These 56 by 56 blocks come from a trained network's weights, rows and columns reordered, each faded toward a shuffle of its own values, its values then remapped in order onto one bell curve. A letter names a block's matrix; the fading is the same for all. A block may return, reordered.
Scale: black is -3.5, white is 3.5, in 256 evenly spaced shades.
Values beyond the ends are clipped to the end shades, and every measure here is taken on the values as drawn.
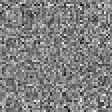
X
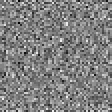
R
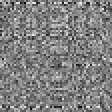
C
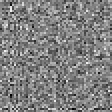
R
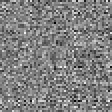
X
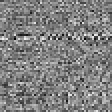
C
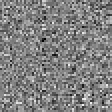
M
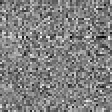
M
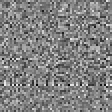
M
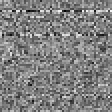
C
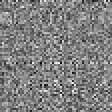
X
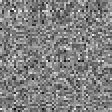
X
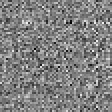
M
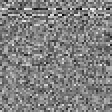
C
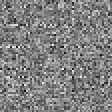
X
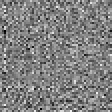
R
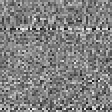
C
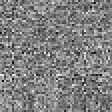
X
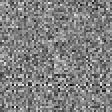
M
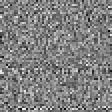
R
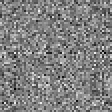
X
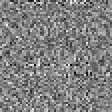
X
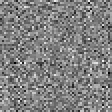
M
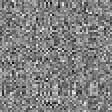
R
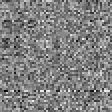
M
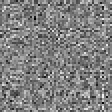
R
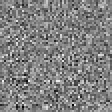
M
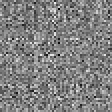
M
